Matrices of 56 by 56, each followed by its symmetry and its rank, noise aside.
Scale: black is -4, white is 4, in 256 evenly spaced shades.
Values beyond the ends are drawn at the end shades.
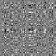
no symmetry, rank five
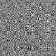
antisymmetric, rank six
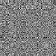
no symmetry, rank six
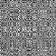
no symmetry, rank five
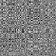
no symmetry, rank six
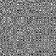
no symmetry, rank five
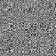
no symmetry, rank six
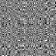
antisymmetric, rank six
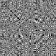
symmetric, rank seven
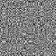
antisymmetric, rank six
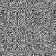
no symmetry, rank six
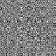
antisymmetric, rank six
